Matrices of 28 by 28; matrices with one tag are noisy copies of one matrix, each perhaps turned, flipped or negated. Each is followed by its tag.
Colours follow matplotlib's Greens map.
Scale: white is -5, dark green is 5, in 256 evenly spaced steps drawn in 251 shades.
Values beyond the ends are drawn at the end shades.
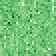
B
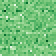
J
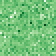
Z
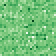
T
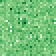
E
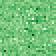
T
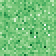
E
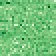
B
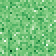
J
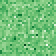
E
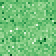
Z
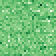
J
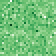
Z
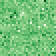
Z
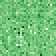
T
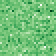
J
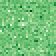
E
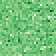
J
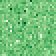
E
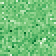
Z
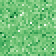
Z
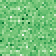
T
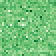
E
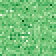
T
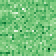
B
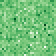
E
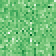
B
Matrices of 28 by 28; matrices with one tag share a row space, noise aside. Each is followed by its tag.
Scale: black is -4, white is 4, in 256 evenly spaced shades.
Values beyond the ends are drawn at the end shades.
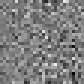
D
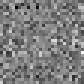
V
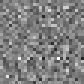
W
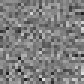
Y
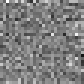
Y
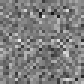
W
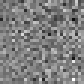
D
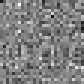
Y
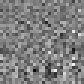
D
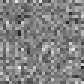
Y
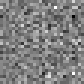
D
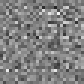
W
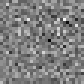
W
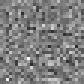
W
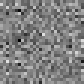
Y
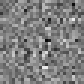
D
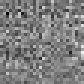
Y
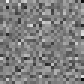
Y
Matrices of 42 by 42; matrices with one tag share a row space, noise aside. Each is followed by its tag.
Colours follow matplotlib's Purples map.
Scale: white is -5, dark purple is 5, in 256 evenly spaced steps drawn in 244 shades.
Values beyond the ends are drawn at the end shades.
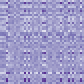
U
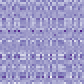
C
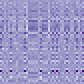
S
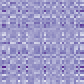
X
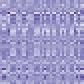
X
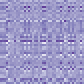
U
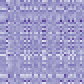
U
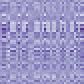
X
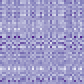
C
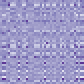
X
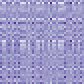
C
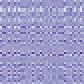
C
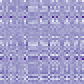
S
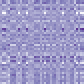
X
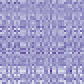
C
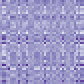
X
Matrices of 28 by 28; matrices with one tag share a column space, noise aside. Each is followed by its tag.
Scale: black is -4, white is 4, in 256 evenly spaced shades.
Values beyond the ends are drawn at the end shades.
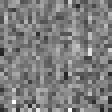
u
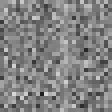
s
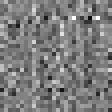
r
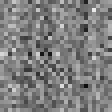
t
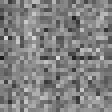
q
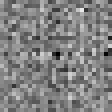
t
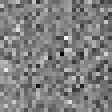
t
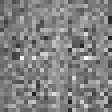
q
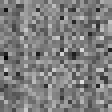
t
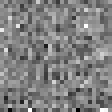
u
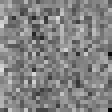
r
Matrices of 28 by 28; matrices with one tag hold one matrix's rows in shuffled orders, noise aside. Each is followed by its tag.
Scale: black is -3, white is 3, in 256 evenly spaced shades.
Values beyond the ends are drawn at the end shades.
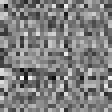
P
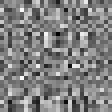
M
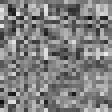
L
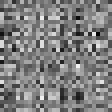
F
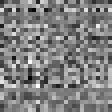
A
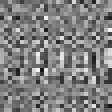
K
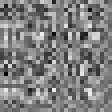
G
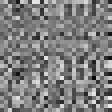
K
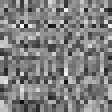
P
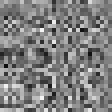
G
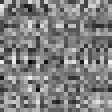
A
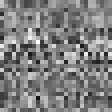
A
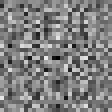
M
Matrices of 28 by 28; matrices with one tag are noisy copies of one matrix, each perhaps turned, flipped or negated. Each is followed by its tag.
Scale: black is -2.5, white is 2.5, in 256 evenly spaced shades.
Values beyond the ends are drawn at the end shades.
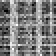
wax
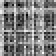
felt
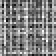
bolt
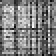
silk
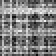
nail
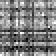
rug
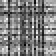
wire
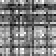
rug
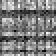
wax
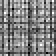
bolt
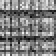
wax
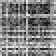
silk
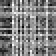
wire
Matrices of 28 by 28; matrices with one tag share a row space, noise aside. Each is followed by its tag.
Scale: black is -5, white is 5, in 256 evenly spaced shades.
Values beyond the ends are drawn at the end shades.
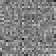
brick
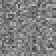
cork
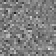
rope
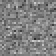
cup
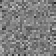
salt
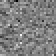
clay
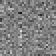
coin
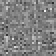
brick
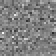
salt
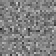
salt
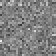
coin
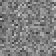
salt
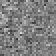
clay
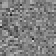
clay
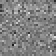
salt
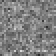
cup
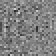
rope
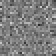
coin
